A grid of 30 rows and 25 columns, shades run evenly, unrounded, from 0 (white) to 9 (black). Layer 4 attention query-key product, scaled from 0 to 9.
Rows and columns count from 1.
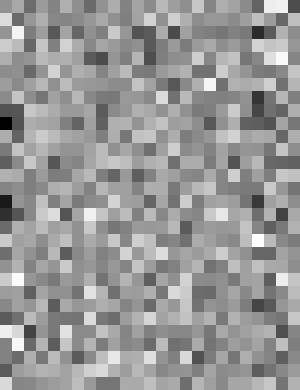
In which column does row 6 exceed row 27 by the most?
2
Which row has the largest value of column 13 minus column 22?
4
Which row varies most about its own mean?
17
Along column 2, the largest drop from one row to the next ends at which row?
3
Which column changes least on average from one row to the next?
21
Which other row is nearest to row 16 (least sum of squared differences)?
24
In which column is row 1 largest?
25
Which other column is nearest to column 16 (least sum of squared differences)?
11
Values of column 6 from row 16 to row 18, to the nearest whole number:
3 6 3
